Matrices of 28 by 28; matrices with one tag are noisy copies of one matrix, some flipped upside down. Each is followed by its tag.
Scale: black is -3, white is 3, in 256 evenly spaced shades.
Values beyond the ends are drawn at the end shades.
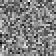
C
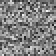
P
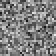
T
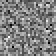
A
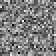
T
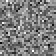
C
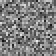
A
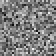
C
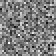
C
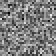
A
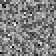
T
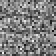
P
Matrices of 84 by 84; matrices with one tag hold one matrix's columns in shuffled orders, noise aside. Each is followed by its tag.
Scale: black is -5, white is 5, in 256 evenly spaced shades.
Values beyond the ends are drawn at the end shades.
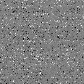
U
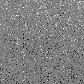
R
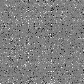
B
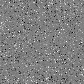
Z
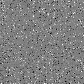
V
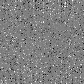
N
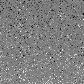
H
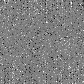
N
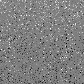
R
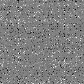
B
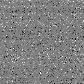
U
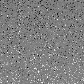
H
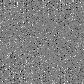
N
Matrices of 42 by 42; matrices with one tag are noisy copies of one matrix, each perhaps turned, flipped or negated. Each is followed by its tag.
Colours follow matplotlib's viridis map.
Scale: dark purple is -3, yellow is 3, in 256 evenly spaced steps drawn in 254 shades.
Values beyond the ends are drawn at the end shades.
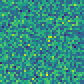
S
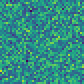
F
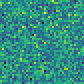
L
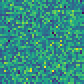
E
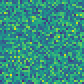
S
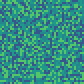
L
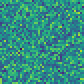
F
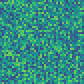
L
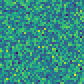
F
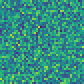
E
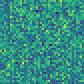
E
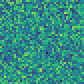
F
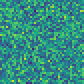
F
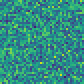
E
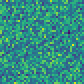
F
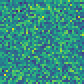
L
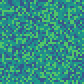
F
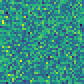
L
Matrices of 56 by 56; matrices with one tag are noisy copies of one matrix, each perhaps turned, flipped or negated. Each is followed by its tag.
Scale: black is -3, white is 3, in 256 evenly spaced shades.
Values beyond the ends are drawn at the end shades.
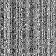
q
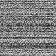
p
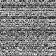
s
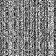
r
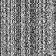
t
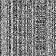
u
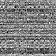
r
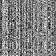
r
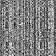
r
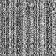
q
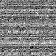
q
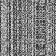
u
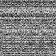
p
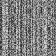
r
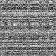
q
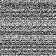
t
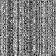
p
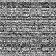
r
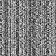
s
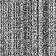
p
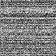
p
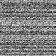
t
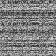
q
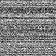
p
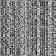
s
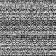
t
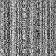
q
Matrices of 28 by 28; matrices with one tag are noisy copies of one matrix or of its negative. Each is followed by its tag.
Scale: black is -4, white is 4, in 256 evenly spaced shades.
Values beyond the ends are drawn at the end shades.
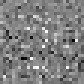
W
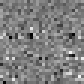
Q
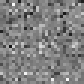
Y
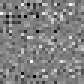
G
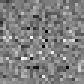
W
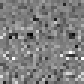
Q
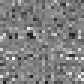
Q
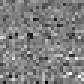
Q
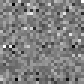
Y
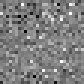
G
